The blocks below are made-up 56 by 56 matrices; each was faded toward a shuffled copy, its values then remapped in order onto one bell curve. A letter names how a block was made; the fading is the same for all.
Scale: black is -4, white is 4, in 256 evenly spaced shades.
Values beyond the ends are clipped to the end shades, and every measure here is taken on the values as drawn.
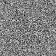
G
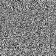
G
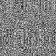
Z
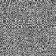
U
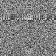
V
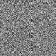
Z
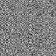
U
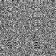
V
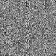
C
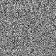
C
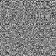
U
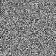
V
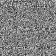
G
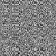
U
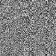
C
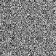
C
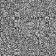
C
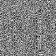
C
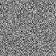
Z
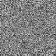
V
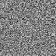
V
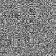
Z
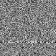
V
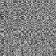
U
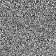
G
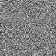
V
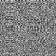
U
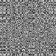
U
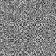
U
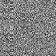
Z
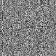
C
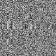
C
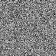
G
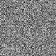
C
